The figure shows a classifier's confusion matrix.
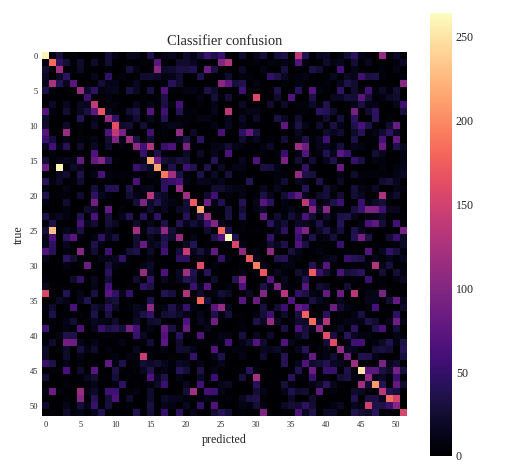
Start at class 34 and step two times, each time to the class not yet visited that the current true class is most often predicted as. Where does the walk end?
36
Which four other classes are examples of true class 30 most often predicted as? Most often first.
22, 47, 6, 40
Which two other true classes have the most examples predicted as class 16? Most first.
2, 15
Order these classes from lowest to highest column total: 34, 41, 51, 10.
41, 51, 10, 34
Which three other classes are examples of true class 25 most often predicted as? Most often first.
1, 13, 17
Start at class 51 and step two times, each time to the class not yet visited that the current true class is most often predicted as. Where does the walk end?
38
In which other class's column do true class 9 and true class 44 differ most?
48
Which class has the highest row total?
34
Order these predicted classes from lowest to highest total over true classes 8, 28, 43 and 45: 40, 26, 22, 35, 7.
35, 22, 40, 26, 7
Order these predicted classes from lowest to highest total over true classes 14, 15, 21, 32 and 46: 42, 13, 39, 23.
39, 13, 23, 42
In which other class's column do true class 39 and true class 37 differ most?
12
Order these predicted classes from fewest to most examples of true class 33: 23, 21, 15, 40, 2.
2, 40, 15, 21, 23
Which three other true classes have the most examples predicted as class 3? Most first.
11, 41, 45
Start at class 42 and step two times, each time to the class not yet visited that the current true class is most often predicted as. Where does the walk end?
47
